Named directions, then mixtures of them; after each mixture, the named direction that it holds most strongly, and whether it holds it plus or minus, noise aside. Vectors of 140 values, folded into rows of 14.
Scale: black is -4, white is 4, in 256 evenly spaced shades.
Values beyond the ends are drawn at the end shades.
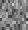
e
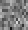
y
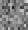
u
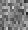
u, minus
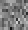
y, plus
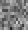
y, plus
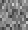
e, plus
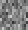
e, minus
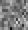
y, plus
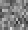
y, minus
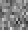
y, minus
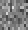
u, minus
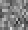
y, minus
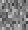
e, minus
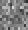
u, minus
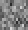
y, minus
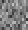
e, plus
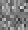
u, minus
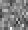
y, minus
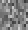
e, minus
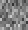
e, minus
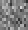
u, minus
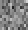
u, plus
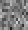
y, plus
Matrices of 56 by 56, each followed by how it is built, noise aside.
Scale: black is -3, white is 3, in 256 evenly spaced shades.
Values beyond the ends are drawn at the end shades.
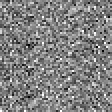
repeating rows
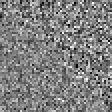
upper triangular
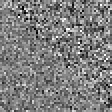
upper triangular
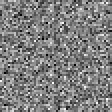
repeating rows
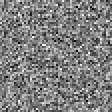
repeating rows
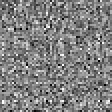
low rank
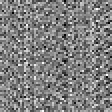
repeating rows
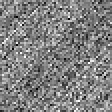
Hankel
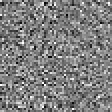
low rank
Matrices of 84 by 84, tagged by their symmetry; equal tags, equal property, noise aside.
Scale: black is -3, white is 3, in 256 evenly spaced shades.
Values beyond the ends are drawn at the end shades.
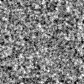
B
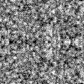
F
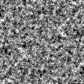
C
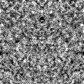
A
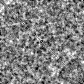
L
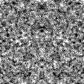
A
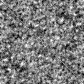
C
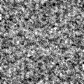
C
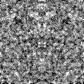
A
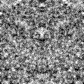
A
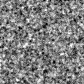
B
